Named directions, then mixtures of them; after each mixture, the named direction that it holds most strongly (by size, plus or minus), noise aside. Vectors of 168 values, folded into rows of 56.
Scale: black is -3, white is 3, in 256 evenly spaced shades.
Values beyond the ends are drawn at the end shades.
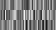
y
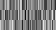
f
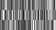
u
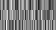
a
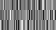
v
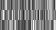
u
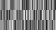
y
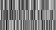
a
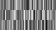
y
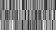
f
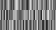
y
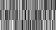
f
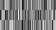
f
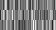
u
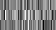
f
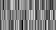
v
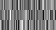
v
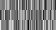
f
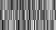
u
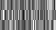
u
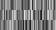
y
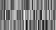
y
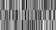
f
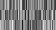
f
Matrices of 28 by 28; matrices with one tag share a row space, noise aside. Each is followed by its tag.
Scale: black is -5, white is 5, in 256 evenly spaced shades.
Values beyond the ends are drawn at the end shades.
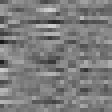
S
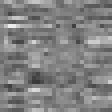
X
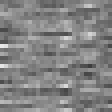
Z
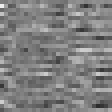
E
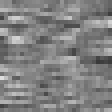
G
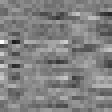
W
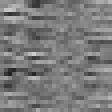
X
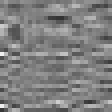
W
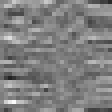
X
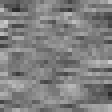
G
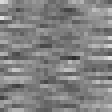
G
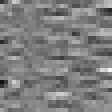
W
